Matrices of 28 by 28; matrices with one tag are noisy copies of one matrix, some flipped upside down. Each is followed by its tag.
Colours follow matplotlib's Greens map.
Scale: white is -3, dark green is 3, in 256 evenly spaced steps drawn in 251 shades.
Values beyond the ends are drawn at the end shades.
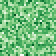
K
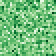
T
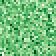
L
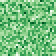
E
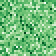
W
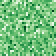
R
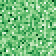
W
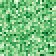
E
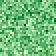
R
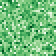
W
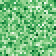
W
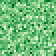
T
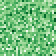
R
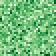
T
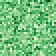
T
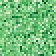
E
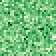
L
